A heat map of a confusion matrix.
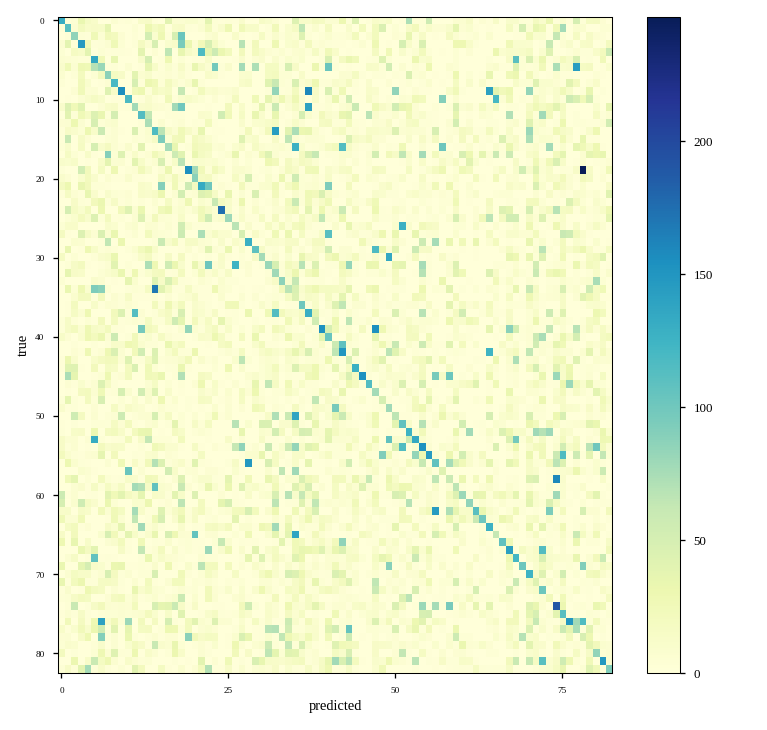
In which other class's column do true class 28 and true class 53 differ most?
5
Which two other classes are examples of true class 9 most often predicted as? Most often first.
37, 64
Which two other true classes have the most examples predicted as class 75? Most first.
55, 1
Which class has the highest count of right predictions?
74
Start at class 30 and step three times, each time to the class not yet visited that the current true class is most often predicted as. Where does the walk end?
42
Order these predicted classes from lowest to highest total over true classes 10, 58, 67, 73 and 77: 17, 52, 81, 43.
81, 17, 52, 43
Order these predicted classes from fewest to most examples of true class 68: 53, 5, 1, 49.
1, 49, 53, 5
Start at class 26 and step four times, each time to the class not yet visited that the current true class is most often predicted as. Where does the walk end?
31
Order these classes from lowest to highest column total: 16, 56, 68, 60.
60, 56, 16, 68
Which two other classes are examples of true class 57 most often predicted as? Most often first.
10, 35
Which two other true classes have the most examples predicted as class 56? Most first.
62, 45
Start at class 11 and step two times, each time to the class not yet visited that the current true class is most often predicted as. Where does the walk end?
32
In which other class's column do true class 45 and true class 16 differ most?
35
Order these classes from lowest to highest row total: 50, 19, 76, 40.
40, 50, 19, 76
